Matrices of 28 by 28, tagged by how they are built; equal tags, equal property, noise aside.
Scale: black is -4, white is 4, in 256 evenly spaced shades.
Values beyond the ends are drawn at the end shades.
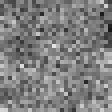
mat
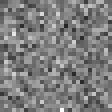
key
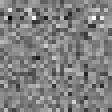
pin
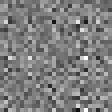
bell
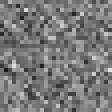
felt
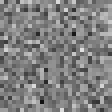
bell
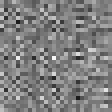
bell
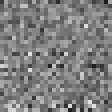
pin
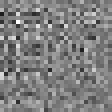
bell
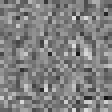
bell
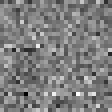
pin
